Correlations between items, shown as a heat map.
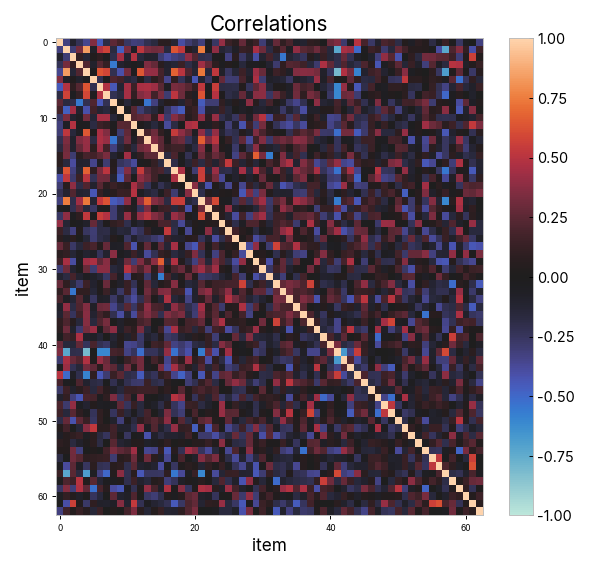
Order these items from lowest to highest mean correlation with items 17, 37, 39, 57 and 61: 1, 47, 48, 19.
47, 1, 19, 48
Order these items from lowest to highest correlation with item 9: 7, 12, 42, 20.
12, 7, 42, 20
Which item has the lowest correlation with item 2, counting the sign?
33
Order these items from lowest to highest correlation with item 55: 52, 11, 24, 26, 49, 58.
26, 52, 49, 24, 58, 11
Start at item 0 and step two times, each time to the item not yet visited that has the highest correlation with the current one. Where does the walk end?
41
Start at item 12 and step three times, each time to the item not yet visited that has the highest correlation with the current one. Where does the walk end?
21
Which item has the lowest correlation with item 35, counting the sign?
61
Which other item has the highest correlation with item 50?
59
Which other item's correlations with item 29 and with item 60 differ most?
15
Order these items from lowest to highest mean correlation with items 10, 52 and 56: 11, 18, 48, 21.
48, 21, 18, 11
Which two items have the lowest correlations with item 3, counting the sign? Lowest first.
8, 47
